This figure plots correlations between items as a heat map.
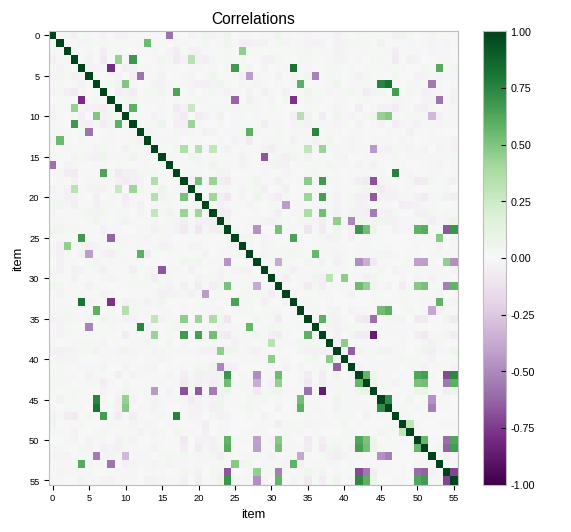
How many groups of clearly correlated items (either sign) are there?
15
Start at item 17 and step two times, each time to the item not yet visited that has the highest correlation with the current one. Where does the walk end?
7
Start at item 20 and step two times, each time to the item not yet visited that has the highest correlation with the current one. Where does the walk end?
18
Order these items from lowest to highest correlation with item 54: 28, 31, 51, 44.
51, 31, 44, 28
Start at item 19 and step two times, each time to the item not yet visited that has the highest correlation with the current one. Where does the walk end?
3
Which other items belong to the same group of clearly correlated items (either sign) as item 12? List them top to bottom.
5, 27, 36
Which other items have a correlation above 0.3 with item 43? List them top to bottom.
24, 31, 42, 50, 51, 55
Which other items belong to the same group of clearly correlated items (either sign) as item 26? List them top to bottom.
2
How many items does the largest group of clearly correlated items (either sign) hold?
9
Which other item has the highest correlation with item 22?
37
